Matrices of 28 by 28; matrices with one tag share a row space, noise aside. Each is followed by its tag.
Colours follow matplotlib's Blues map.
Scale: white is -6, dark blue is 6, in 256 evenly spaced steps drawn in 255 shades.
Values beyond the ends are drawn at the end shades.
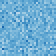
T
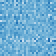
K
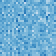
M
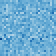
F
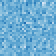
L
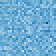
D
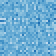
K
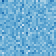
T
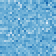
D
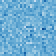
L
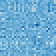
K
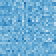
D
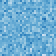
L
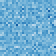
K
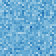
F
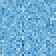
T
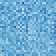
T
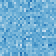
L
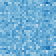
D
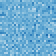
K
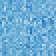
L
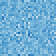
T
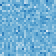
M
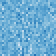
T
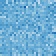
K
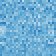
K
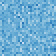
T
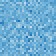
T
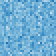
F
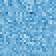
L
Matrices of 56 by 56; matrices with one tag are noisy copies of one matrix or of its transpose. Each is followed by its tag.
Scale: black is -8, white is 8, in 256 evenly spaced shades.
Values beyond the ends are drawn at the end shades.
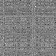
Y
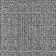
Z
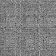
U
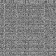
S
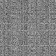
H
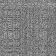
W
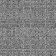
H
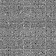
H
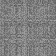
U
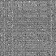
Z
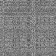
Y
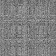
U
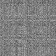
U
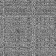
Y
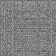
Z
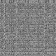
S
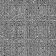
U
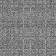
H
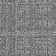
Y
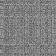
S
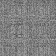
U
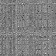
Y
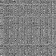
S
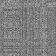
W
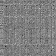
S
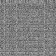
S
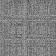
U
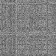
Y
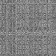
Y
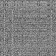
Z
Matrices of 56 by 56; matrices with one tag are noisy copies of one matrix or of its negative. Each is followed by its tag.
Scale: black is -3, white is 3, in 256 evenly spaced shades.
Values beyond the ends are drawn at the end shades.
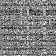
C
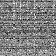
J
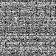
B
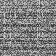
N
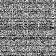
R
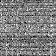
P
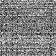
P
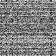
P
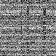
C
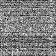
P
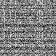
N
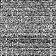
P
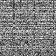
J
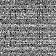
N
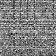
J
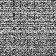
J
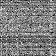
P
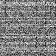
B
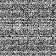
R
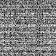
N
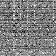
J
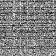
J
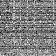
J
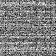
B
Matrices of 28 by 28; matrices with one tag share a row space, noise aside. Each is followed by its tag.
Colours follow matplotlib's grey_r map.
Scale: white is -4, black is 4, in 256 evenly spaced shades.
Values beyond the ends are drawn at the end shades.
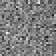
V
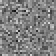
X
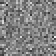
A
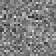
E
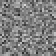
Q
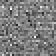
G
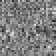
V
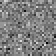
Q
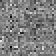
G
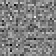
G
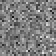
V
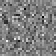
Q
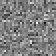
E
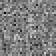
E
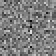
E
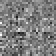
X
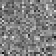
V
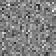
V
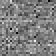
G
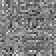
G
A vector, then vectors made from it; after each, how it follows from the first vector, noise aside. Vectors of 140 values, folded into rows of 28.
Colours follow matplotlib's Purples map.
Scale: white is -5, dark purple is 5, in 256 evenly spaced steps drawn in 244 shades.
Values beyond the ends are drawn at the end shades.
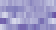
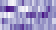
wrapped around, scaled up.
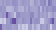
negated, partly zeroed.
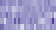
negated, partly zeroed.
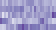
copied.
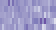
wrapped around, partly zeroed.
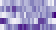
scaled up.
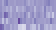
negated, partly zeroed.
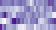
negated, scaled up.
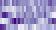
negated, scaled up.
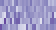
sign-scrambled.
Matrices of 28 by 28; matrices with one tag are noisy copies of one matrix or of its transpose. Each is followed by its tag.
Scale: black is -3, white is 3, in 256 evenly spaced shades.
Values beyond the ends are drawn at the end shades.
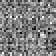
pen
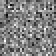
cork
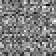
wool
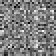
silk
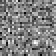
pen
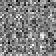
pen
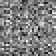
cork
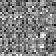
pen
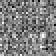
pen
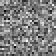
cork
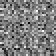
silk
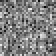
pen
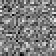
wool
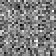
silk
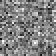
pen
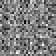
silk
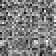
pen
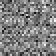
wool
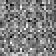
cork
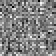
pen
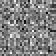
silk
